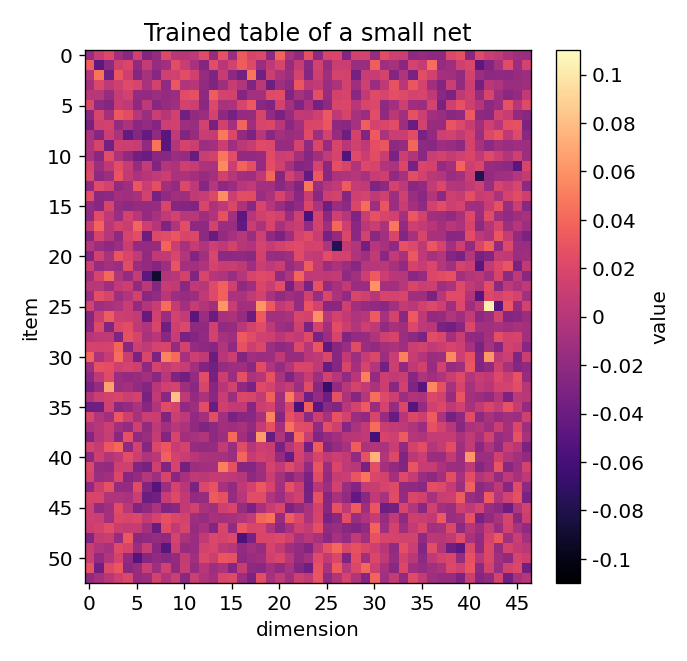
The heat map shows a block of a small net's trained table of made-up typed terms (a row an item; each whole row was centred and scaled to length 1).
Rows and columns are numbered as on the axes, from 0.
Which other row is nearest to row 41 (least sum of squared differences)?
52
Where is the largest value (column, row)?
42, 25
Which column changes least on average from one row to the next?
12
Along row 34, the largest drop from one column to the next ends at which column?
10
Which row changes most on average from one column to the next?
30
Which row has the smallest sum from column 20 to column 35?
33
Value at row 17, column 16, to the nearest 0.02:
-0.04
